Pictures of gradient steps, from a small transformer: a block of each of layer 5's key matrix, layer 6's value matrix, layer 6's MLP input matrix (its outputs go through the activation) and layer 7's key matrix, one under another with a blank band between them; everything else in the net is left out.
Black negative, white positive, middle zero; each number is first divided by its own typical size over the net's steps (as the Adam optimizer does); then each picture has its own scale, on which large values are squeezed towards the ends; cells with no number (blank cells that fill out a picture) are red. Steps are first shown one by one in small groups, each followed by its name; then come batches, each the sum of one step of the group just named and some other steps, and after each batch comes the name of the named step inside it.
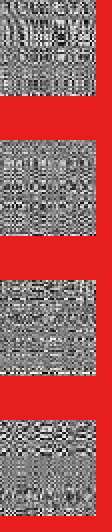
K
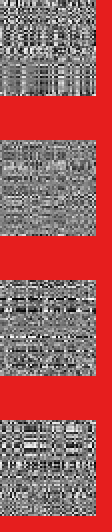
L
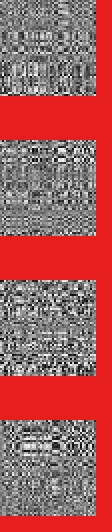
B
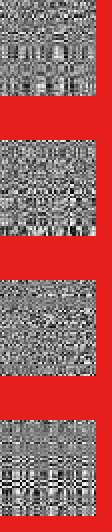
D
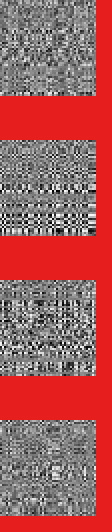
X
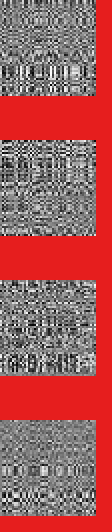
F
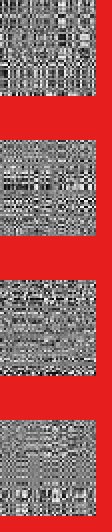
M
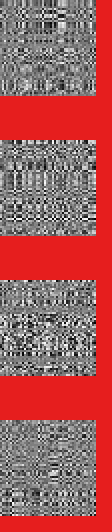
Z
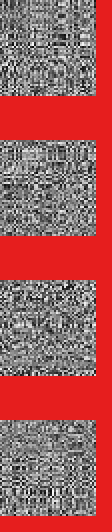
M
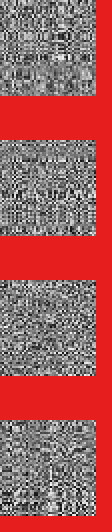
D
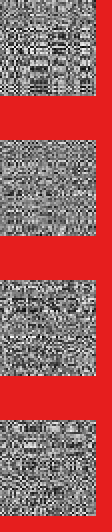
L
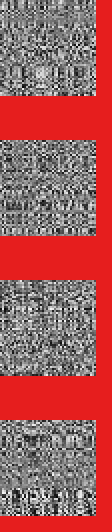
X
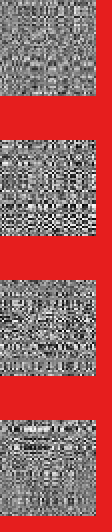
X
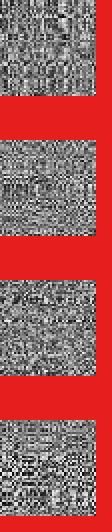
M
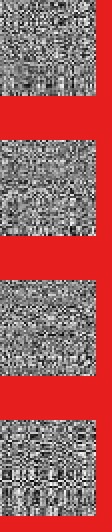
D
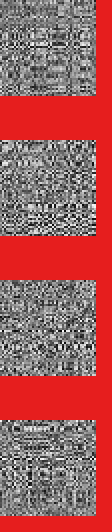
X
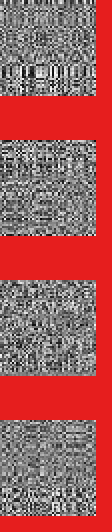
F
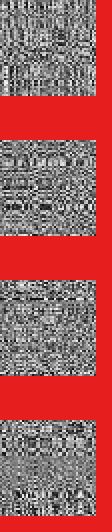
K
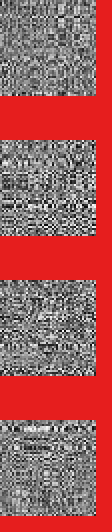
M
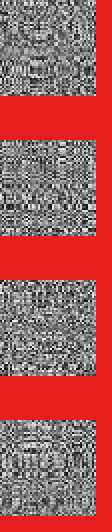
B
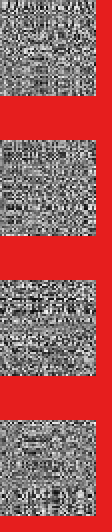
L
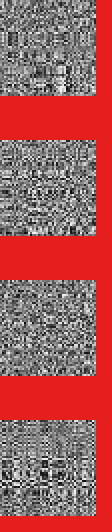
D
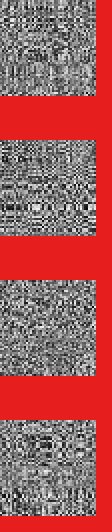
F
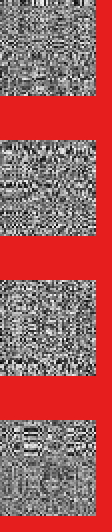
B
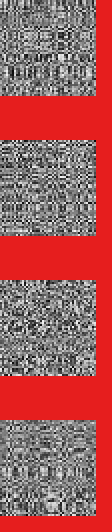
F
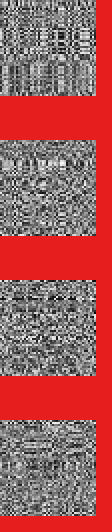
L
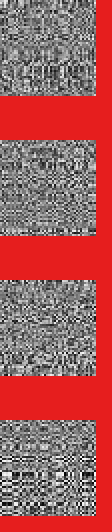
B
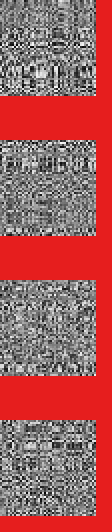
B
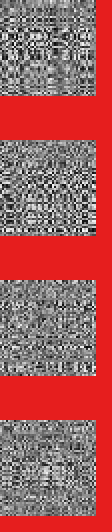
X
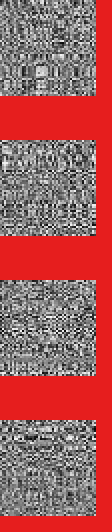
K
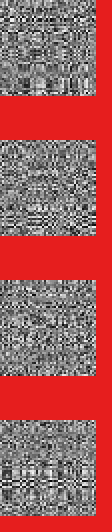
D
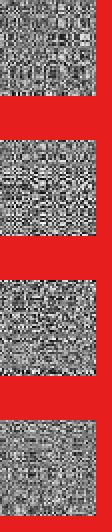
M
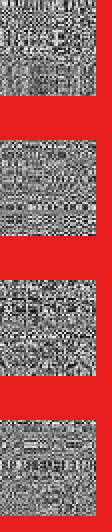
L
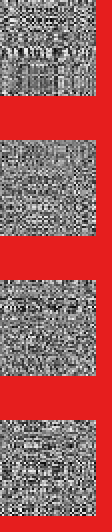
L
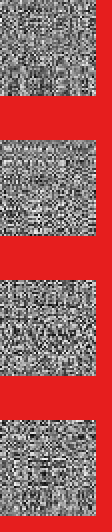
X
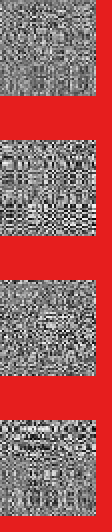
Z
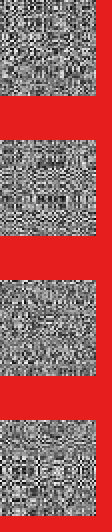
Z
